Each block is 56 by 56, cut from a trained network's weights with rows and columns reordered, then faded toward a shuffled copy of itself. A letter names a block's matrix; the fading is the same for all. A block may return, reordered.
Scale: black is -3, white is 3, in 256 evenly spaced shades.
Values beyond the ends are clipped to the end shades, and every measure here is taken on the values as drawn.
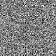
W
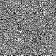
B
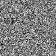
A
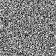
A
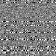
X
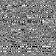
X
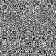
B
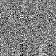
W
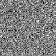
B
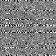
X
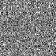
B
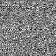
B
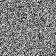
A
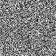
A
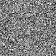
W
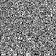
B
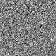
W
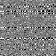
X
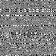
X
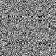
B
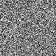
A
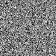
A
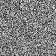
A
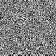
B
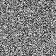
A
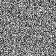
A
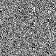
W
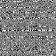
X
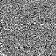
B
